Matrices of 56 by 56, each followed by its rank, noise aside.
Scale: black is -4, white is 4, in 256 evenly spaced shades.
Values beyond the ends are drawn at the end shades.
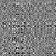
five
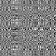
three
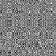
five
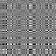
one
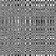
one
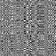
four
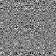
five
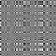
one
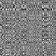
four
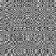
four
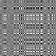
one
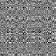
three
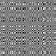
two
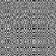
two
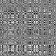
two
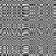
two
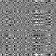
two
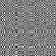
one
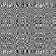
three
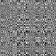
three
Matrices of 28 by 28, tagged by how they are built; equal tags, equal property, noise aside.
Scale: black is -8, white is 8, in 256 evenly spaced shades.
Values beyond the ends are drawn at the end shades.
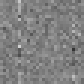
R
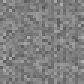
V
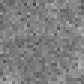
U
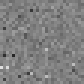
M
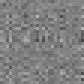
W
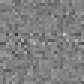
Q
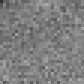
U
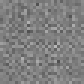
W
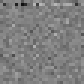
Q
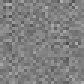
W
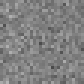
V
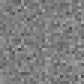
V
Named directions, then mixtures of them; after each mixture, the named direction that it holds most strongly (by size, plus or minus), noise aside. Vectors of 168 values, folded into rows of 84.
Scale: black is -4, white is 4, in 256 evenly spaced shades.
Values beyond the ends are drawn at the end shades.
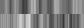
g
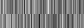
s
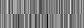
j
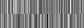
j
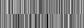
j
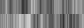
g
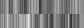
g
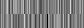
j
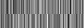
j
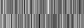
s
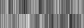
g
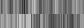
g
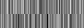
j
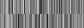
j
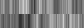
g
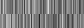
s
